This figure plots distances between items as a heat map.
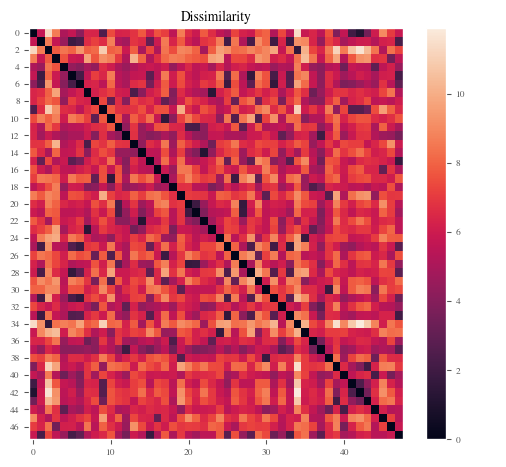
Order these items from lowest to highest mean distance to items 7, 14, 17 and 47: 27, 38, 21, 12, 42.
12, 21, 27, 38, 42
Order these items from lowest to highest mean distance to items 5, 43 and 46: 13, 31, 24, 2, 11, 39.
31, 39, 11, 13, 24, 2
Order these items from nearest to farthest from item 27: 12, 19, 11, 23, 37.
11, 37, 12, 23, 19
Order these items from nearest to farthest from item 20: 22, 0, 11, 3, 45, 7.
11, 22, 7, 0, 3, 45
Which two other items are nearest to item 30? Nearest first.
38, 19
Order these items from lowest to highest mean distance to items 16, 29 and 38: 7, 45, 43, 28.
45, 7, 43, 28
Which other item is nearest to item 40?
44
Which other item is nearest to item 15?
47
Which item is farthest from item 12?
39
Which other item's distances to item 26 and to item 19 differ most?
17
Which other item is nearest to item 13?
7
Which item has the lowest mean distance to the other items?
37
